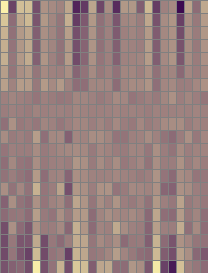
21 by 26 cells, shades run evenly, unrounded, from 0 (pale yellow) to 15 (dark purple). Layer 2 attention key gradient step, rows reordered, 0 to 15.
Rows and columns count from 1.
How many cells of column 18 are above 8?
2
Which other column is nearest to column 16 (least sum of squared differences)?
7
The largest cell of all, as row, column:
1, 23
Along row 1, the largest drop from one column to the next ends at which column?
24
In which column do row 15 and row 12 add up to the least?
5
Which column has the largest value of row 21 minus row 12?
22
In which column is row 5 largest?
10
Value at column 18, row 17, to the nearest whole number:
7
